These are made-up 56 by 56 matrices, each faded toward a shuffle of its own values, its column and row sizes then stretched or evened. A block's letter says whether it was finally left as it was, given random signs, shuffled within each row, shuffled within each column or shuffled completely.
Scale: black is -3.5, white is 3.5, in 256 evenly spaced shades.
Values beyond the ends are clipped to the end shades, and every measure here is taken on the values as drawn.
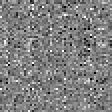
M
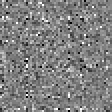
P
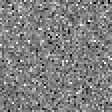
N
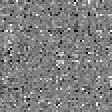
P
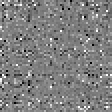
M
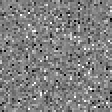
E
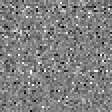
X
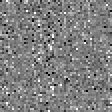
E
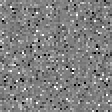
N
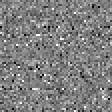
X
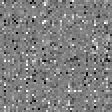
M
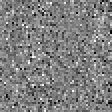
E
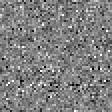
X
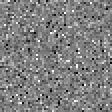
N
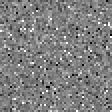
N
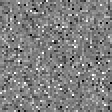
N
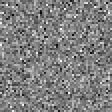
N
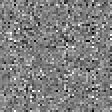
P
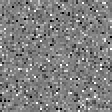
N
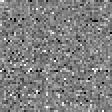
X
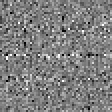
P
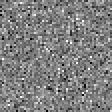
N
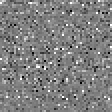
X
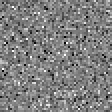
N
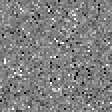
N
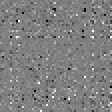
P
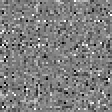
P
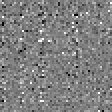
M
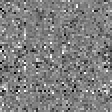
P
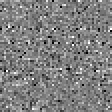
X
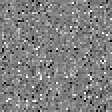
E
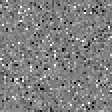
N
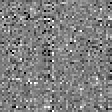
M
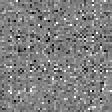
M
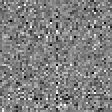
M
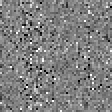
E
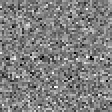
X
